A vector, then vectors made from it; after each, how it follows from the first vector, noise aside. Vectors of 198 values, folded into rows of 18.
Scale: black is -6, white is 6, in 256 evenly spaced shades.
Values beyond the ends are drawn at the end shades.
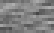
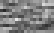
reversed, negated, scaled up.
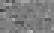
wrapped around, partly zeroed.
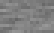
reversed, shrunk.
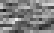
reversed, negated, scaled up.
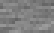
reversed, shrunk.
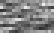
reversed, negated, scaled up.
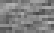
copied.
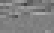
wrapped around, partly zeroed.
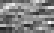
scaled up.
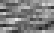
reversed, negated, scaled up.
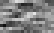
wrapped around, scaled up.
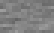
reversed, shrunk.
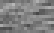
copied.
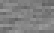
reversed, shrunk.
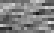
scaled up.
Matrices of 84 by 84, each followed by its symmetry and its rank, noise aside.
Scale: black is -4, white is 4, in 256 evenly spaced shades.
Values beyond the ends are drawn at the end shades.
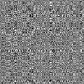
no symmetry, rank six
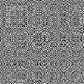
symmetric, rank six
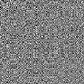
no symmetry, rank eight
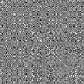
symmetric, rank six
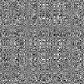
no symmetry, rank six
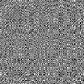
symmetric, rank six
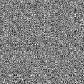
antisymmetric, rank twelve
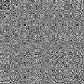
symmetric, rank six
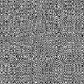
antisymmetric, rank eight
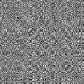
symmetric, rank six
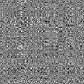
no symmetry, rank eight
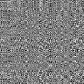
no symmetry, rank eight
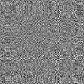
no symmetry, rank six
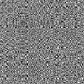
symmetric, rank eight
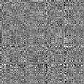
antisymmetric, rank six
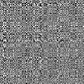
antisymmetric, rank six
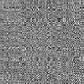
no symmetry, rank six
